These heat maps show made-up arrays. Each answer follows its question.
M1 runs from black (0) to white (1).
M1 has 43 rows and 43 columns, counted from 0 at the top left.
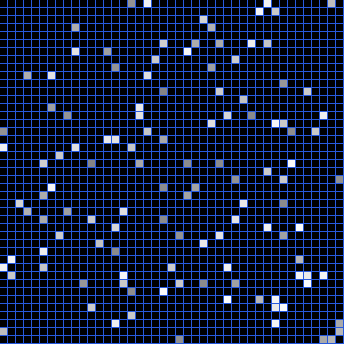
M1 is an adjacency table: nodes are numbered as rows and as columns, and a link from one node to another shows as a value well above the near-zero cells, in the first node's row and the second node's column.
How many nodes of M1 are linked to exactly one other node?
6
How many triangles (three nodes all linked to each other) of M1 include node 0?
1
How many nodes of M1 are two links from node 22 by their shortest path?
8
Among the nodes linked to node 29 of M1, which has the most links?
node 35
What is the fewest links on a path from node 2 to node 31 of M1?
6
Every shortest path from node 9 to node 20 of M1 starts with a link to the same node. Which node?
node 6
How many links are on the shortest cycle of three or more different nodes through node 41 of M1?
7
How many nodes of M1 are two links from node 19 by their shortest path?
1
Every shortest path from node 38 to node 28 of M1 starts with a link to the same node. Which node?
node 34
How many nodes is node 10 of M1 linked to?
1
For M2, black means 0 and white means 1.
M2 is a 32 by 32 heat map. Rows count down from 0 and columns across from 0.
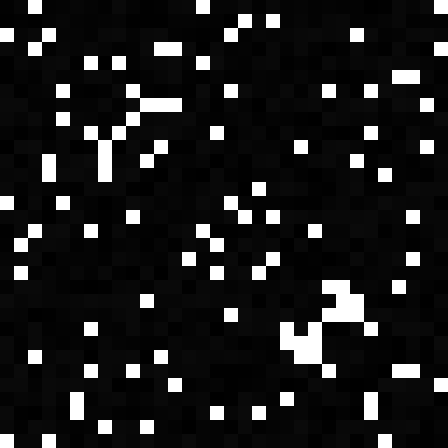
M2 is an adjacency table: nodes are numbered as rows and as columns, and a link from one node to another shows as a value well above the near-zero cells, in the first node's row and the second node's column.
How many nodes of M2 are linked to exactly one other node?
1
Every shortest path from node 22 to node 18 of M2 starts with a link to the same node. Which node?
node 23
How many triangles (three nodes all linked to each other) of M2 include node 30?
1
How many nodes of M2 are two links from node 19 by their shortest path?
4
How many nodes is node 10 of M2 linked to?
4
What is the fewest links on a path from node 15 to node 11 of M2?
6
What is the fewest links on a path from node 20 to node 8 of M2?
4
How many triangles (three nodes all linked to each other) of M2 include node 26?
2
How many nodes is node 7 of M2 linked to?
4
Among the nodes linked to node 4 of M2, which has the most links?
node 6
